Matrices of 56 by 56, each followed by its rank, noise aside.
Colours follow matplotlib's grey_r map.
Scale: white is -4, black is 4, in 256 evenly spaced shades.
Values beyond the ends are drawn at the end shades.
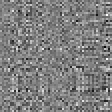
four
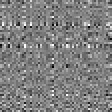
three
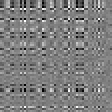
one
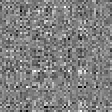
five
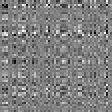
three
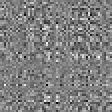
five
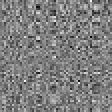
five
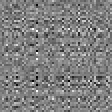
three
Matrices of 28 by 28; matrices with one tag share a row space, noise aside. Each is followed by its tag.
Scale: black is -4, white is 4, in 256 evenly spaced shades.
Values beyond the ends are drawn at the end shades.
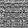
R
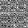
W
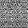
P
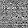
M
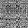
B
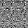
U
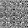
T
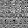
T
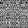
B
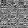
W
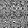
T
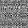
P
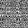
B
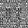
B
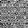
W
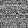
B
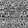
R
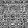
R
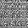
P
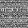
P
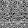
U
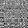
R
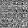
M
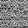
W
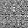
T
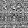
T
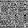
W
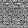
U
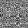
B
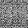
P
